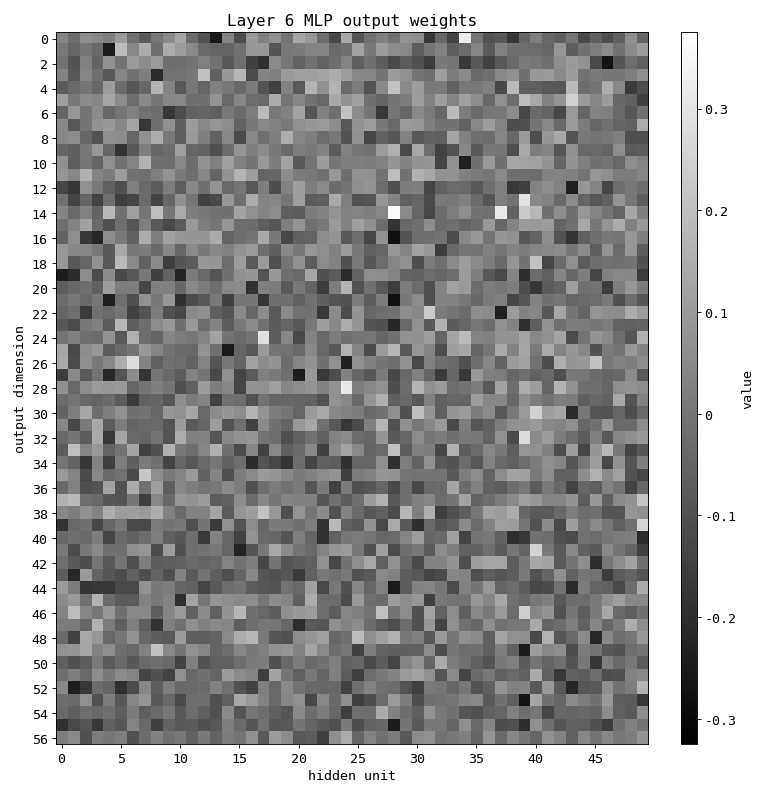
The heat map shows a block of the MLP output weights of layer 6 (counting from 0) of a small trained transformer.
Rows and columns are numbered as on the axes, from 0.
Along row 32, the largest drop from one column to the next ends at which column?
4
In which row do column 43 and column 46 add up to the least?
12
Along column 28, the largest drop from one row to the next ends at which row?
15
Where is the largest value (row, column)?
14, 28
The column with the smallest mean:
1
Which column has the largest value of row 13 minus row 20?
39
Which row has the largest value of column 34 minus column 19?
0
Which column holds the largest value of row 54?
27
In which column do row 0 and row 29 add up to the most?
34
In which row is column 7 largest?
35
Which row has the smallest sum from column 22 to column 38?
2
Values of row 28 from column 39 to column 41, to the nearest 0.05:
0.15 0.1 -0.05
